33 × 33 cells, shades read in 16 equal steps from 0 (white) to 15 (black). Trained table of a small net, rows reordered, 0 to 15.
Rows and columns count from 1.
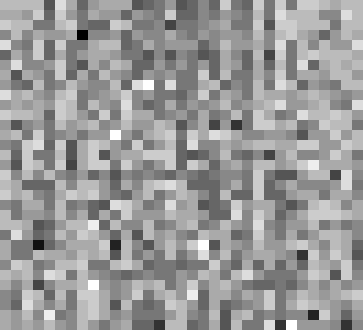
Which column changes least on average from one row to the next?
17
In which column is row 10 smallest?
1
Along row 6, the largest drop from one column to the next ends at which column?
26
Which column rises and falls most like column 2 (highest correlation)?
7
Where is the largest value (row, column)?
4, 8
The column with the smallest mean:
6
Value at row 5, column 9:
5
